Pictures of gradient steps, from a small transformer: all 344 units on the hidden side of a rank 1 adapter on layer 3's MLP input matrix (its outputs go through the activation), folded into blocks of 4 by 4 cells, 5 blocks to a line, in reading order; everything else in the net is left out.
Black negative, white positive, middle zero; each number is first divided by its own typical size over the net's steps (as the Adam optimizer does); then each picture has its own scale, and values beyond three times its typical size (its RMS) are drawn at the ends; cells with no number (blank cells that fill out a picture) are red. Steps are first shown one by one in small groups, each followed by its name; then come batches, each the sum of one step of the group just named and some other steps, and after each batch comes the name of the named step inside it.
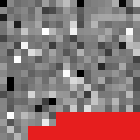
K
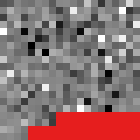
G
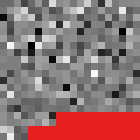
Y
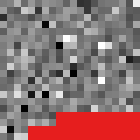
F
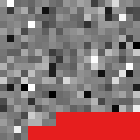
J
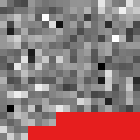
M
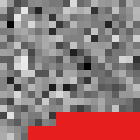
M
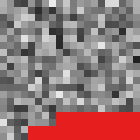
Y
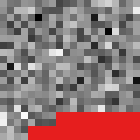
M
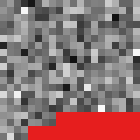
Y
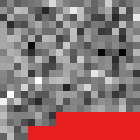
Y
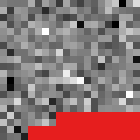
K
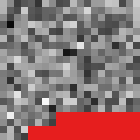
M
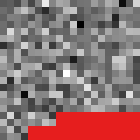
K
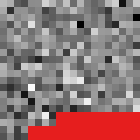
J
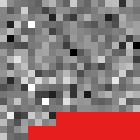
J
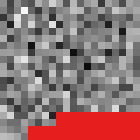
Y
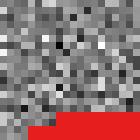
F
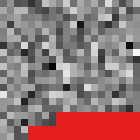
G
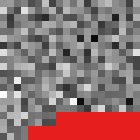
F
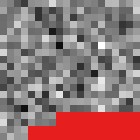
F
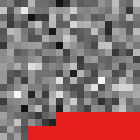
F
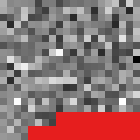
G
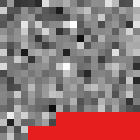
K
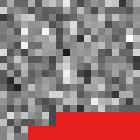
K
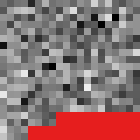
G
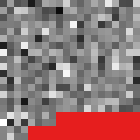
K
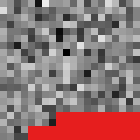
G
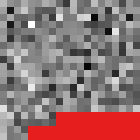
J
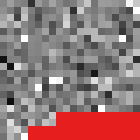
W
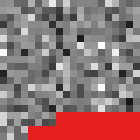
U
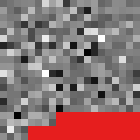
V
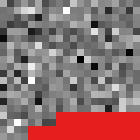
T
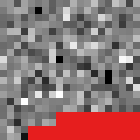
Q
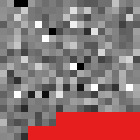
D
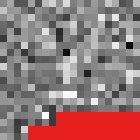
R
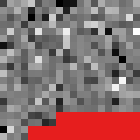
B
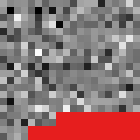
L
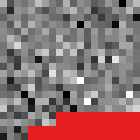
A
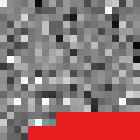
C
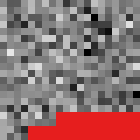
V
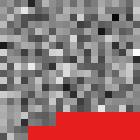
W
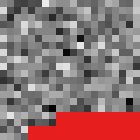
U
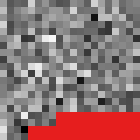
D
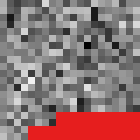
T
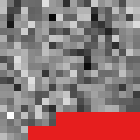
L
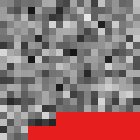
B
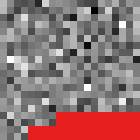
C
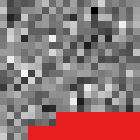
T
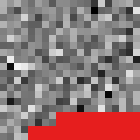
W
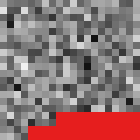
Q
